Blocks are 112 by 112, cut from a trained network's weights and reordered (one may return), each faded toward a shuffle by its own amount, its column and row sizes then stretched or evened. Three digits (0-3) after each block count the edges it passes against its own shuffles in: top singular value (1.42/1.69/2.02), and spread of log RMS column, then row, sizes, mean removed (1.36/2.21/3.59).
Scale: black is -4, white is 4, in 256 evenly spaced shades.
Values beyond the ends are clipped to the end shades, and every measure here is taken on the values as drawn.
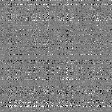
1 2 3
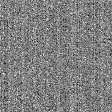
1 1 0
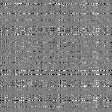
3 1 3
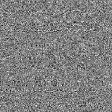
2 0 2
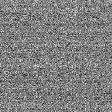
1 1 1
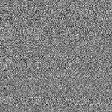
3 0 2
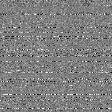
1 0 3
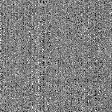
1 2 1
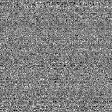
2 0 2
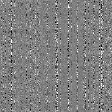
1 3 0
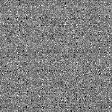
0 2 1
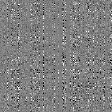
1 3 2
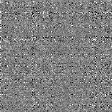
1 2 2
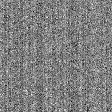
2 0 1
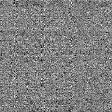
1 2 0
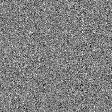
0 1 0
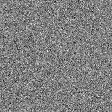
0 0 0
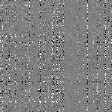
1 3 2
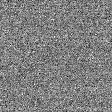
0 0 0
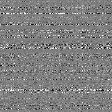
1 1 3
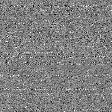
0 0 2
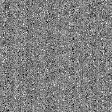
0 2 0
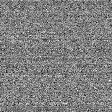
1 0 1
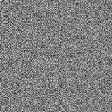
3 1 0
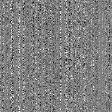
1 3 1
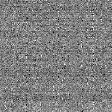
2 2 0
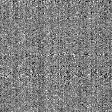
2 0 2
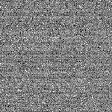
2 1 0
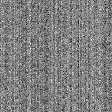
3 1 1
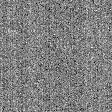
1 0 0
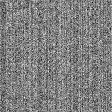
3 0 0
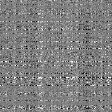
3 1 3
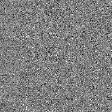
0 2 1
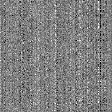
3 2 1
